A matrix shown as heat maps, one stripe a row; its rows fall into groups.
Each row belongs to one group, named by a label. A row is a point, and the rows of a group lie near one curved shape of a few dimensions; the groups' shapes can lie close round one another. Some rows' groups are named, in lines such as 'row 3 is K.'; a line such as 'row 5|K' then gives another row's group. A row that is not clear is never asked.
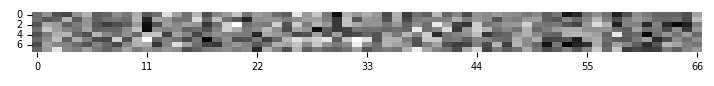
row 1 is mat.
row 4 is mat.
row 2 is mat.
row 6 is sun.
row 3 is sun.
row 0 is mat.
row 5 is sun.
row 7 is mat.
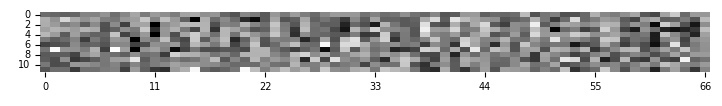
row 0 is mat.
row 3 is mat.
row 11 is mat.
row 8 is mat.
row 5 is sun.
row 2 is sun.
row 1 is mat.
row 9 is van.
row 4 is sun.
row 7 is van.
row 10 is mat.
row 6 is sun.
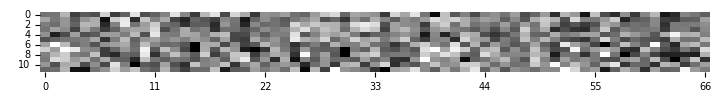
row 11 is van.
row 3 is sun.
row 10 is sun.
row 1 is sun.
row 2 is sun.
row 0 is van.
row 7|mat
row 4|mat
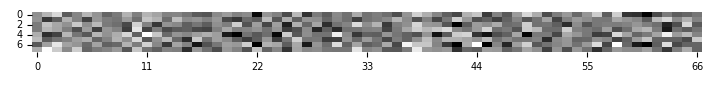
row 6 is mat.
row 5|mat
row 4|mat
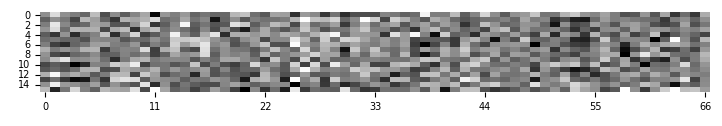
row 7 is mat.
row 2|sun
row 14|sun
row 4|van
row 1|sun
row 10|van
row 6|mat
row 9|mat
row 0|sun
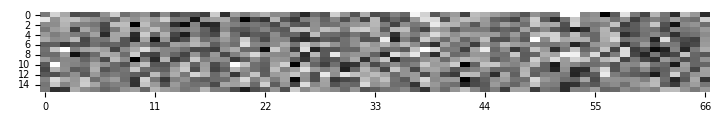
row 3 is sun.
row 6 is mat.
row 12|sun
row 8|van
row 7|mat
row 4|sun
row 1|mat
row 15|mat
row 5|sun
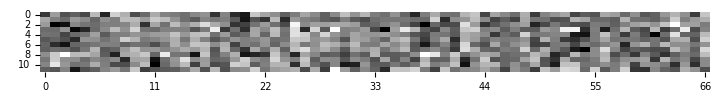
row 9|sun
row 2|mat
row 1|mat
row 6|mat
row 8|mat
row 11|van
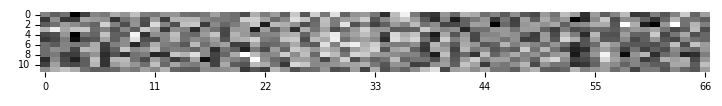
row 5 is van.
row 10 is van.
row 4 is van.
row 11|mat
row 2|mat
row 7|sun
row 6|sun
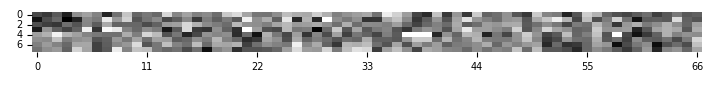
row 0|van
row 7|sun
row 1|van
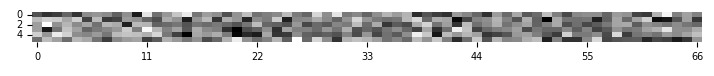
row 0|mat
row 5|mat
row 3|mat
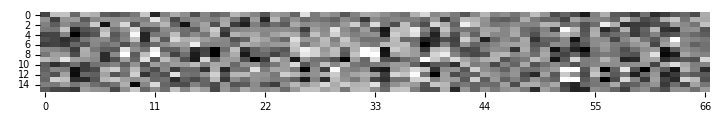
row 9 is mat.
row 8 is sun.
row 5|mat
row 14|sun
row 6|mat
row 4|van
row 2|sun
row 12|van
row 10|mat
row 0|mat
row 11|van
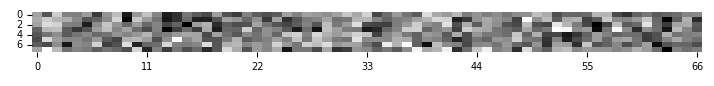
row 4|sun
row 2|van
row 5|sun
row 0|sun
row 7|sun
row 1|sun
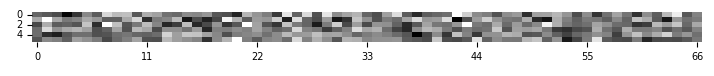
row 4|mat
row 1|sun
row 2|van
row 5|mat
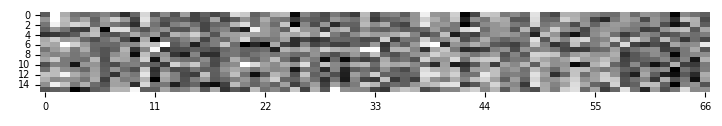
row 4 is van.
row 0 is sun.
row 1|van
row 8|sun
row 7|sun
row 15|van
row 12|mat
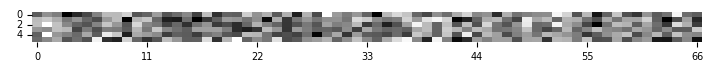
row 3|mat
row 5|van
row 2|van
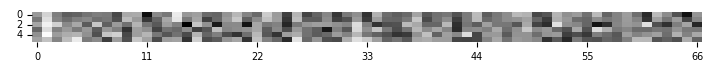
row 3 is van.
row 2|van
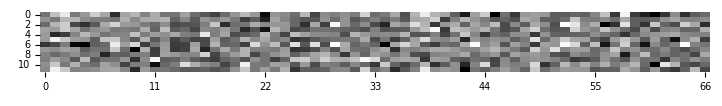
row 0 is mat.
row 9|sun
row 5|van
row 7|sun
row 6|van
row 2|van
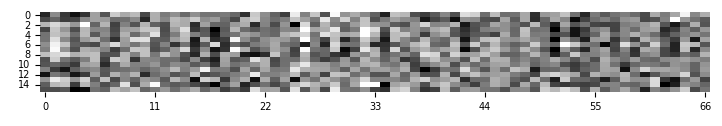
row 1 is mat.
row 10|van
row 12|van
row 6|van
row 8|mat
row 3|sun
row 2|van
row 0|van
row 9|van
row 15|van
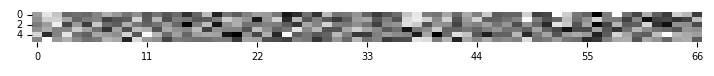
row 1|mat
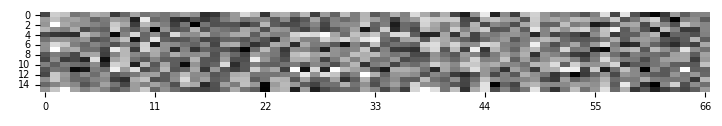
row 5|sun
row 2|van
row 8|van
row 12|sun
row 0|mat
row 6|mat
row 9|van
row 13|sun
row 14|mat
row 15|mat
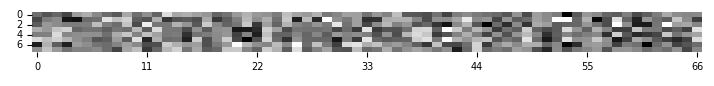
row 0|mat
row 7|sun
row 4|mat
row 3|mat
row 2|mat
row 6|mat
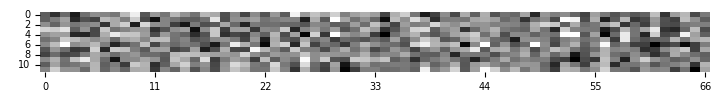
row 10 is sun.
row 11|sun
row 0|van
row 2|sun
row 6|mat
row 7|van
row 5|mat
